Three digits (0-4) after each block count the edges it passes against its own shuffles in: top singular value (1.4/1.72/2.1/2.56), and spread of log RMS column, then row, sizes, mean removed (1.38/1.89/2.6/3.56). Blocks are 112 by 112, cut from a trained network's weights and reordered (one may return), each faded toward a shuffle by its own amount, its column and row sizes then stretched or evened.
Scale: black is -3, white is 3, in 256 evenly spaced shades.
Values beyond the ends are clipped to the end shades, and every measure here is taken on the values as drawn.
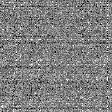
2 3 1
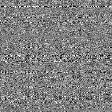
2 0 4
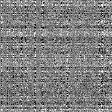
4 4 1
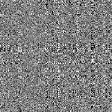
3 3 3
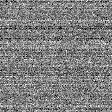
3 1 2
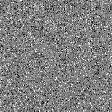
2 0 0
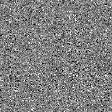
1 2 2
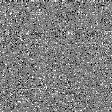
2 1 1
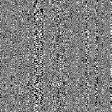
3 4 2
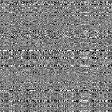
4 1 4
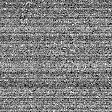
4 2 0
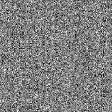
2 2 0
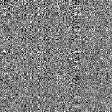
3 3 3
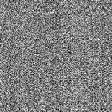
3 0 1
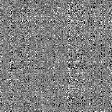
0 4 3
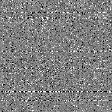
3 2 2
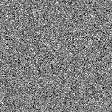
1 0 1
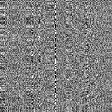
4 3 0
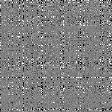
1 4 4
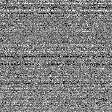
3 1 3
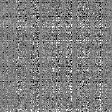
3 4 2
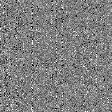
0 3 0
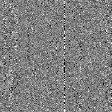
2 3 0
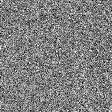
0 1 0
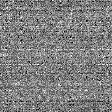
2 2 2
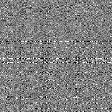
3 1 4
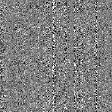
1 4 2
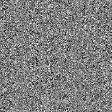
0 3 0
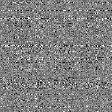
0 3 4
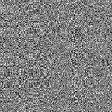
4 2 1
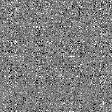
1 3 3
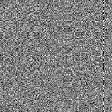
4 2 1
